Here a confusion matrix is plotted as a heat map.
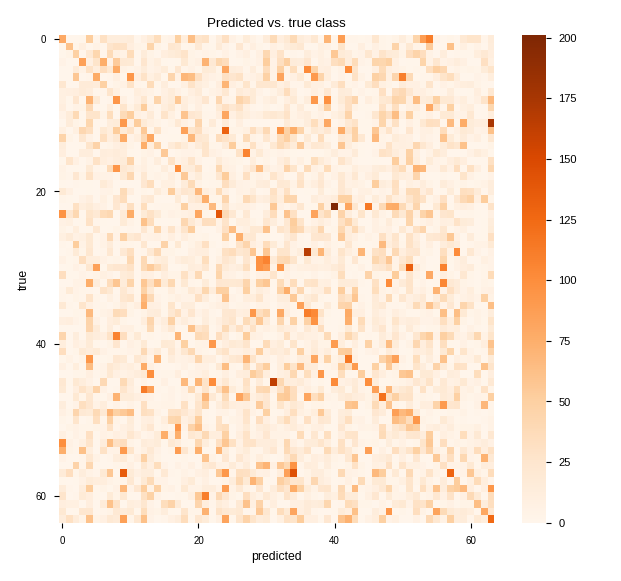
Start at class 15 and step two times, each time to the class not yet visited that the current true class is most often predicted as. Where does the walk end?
47
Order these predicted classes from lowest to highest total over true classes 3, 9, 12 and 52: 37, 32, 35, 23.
37, 23, 35, 32
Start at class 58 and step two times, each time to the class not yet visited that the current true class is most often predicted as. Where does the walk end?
36
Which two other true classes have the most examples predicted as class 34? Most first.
57, 56
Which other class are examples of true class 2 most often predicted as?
40
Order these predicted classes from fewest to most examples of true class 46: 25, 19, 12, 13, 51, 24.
25, 51, 19, 24, 13, 12
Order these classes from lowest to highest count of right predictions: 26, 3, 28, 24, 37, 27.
24, 27, 28, 26, 3, 37
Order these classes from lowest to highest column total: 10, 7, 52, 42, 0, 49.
0, 7, 10, 52, 49, 42
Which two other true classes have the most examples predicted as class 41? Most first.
0, 12
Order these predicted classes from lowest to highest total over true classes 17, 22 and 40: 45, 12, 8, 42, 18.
12, 42, 18, 8, 45
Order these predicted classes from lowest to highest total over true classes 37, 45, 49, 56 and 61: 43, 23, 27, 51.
23, 43, 51, 27
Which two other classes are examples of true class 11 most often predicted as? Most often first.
63, 9
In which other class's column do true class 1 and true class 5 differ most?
50
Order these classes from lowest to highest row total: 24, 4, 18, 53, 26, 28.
18, 24, 26, 53, 4, 28
